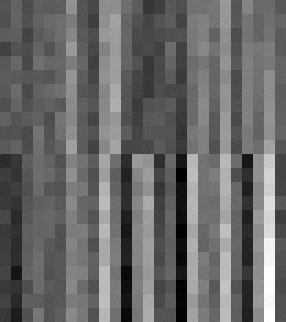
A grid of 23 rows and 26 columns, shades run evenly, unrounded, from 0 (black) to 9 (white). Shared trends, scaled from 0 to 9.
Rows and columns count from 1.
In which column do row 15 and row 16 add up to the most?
25
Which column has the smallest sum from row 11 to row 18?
17
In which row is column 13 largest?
12
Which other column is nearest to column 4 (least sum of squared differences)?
8
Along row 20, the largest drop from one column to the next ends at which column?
26
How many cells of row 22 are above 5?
6
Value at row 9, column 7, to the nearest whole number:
5
